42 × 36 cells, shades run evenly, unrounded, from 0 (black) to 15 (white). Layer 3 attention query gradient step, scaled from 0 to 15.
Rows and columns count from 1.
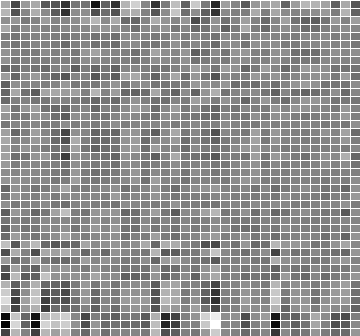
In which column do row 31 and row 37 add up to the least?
22
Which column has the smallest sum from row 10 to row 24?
7
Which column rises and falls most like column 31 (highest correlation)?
20
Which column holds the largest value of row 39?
1
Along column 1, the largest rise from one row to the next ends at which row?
36
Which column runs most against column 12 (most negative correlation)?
33
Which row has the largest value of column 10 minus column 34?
41
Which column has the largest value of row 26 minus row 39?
5
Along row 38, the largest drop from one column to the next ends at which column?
2
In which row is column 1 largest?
38
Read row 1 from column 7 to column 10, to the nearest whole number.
3 7 7 1
